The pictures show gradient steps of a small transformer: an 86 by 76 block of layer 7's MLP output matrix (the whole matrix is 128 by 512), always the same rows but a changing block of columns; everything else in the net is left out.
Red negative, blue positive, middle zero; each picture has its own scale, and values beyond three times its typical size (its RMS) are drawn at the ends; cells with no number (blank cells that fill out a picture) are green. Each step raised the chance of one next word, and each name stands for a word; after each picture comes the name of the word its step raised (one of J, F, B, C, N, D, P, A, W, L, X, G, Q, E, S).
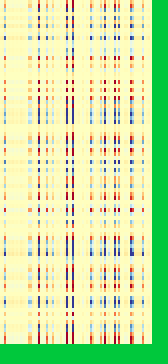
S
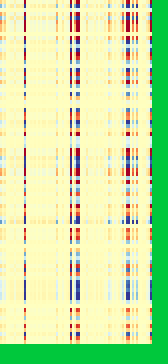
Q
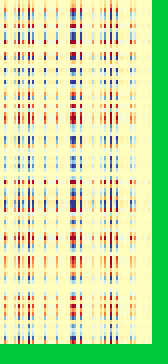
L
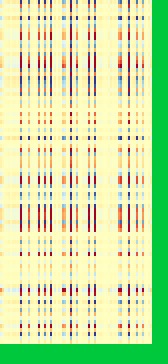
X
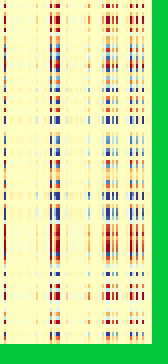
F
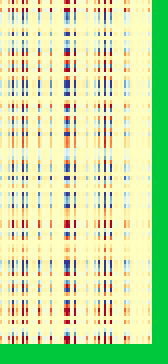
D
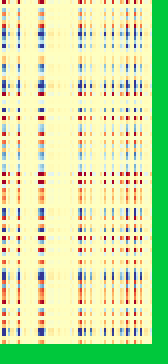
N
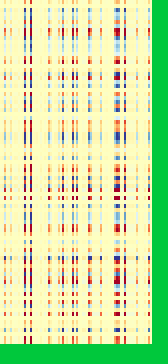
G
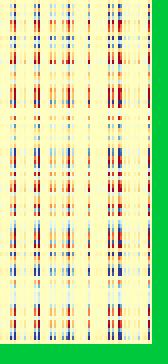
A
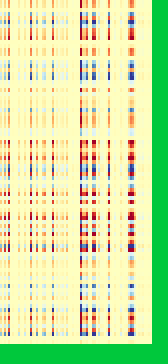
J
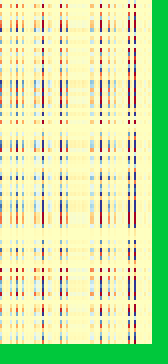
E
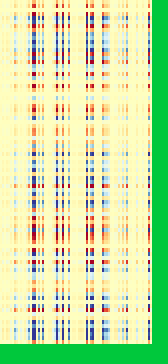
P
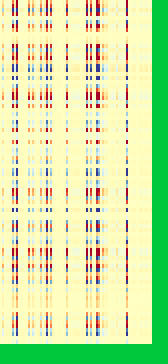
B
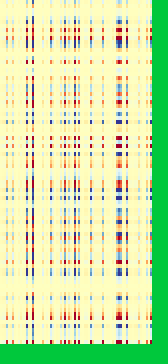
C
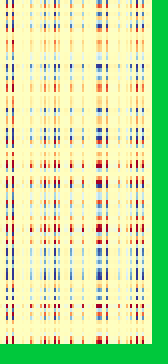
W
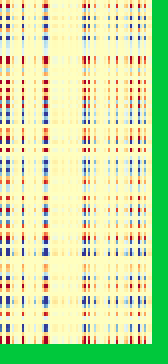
S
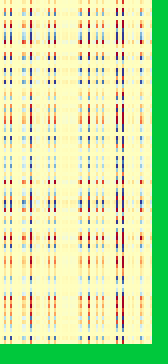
L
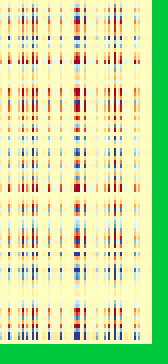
A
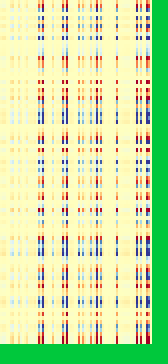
S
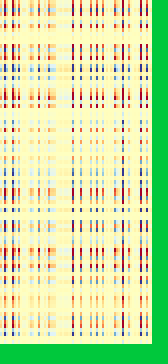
B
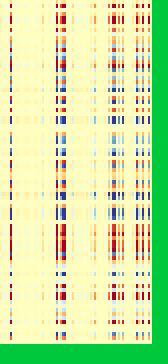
F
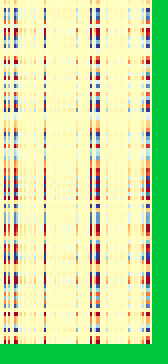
G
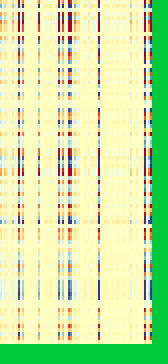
Q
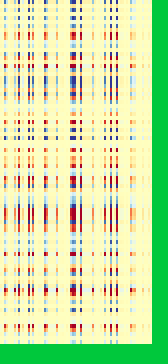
X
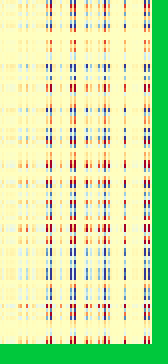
W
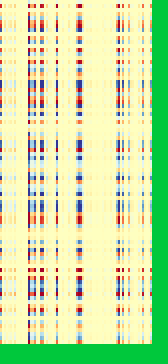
E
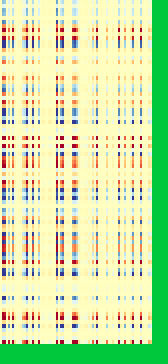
C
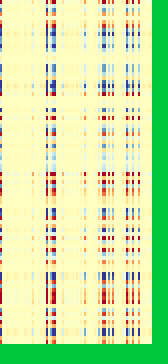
N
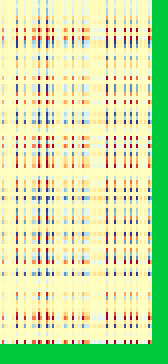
C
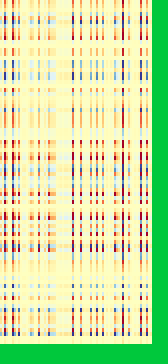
J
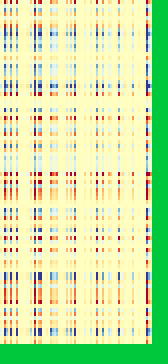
N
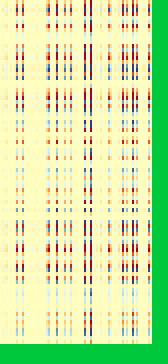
B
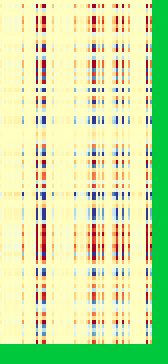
F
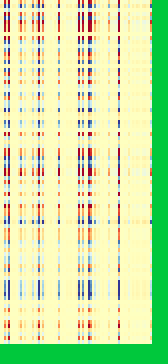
Q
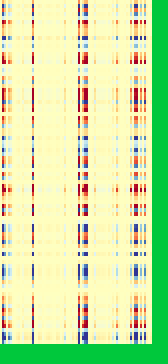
A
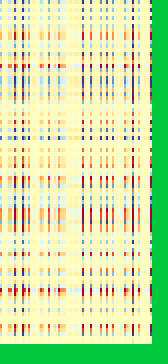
X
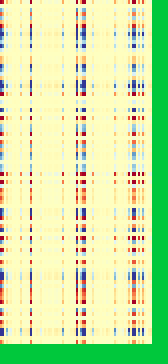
N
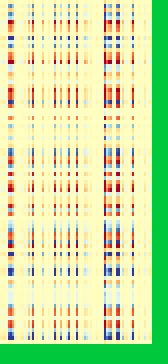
A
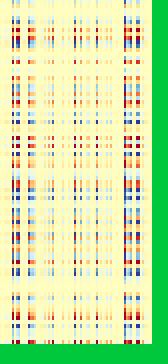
C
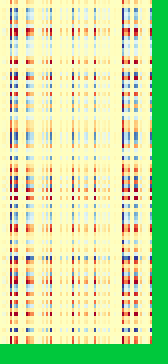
G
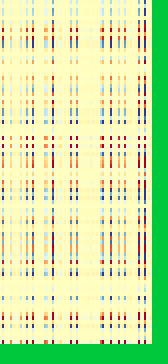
C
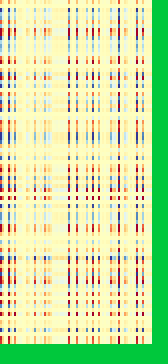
G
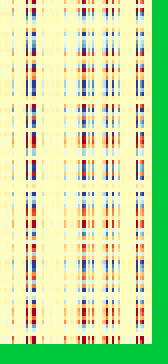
D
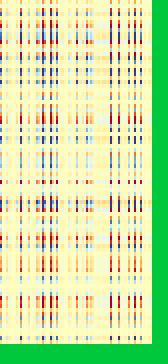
L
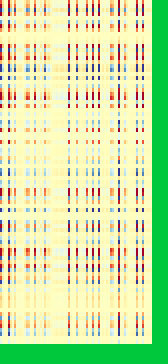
B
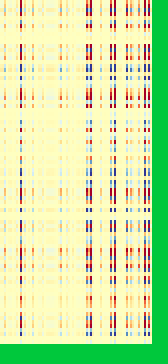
B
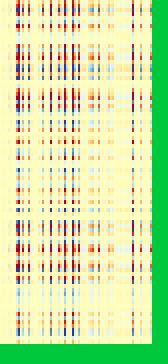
B
